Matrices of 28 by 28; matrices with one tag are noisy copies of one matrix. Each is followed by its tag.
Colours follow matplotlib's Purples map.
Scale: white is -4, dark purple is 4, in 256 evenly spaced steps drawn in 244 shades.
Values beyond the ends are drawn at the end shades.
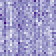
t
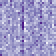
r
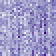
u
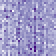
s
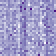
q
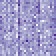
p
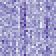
q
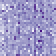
s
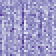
r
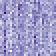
t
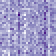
u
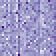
p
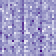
r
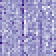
r
